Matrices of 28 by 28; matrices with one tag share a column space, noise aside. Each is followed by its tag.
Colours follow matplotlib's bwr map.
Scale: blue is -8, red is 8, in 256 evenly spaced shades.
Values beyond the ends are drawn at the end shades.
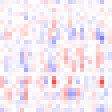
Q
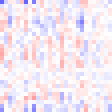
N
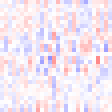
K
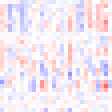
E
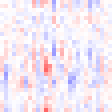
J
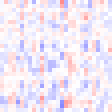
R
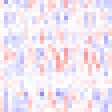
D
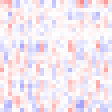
R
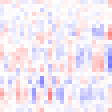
Q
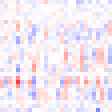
Q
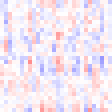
K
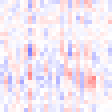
J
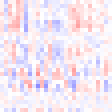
E
